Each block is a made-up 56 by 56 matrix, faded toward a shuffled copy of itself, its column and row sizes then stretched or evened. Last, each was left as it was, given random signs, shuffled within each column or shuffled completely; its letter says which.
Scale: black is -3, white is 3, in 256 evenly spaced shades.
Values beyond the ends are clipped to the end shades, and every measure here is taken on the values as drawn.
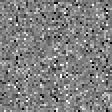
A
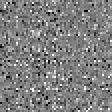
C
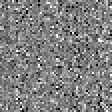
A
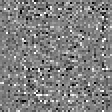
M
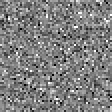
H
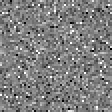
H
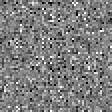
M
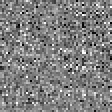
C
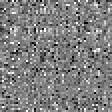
C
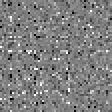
C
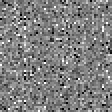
A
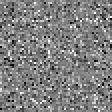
M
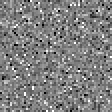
H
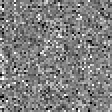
A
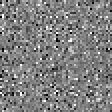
C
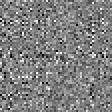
C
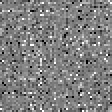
M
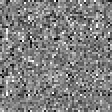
M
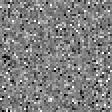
A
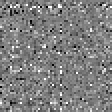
C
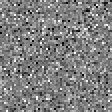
H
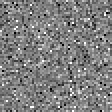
H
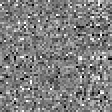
C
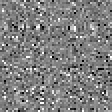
C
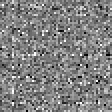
M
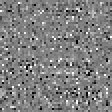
C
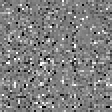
M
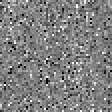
A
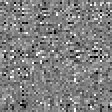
C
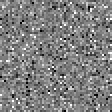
A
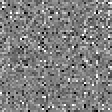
C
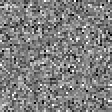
H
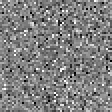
H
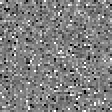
A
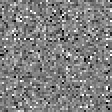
M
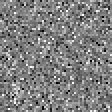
H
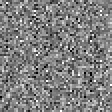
A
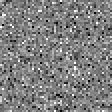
A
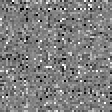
M
